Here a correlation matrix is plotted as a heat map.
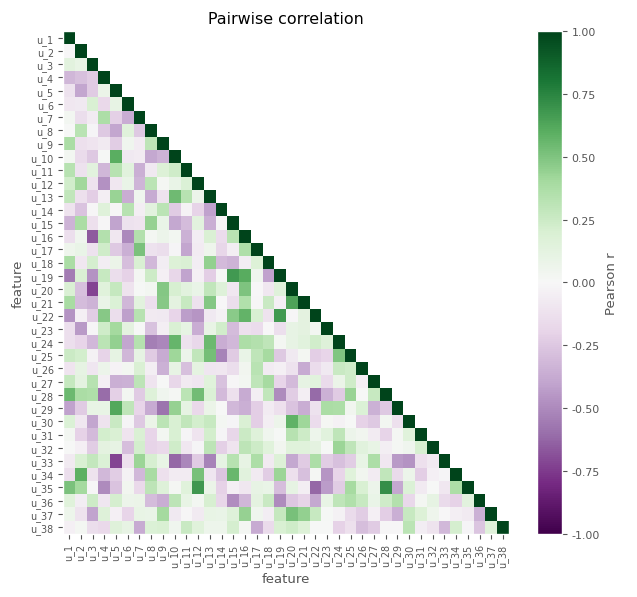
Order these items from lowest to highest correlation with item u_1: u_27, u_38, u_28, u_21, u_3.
u_38, u_3, u_27, u_21, u_28
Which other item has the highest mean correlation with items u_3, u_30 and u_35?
u_28
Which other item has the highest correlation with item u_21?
u_20
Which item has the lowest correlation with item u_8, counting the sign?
u_24
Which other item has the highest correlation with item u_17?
u_7
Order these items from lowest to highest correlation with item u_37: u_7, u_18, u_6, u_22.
u_6, u_18, u_7, u_22
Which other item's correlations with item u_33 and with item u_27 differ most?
u_13
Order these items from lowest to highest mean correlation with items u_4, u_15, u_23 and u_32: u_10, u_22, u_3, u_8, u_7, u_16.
u_3, u_8, u_10, u_7, u_16, u_22
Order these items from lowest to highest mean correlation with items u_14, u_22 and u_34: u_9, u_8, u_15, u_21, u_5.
u_5, u_21, u_9, u_8, u_15
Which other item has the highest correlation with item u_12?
u_35
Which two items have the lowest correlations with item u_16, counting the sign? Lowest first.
u_3, u_6
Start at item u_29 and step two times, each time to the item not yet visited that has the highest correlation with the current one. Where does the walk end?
u_10
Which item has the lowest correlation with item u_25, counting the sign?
u_14
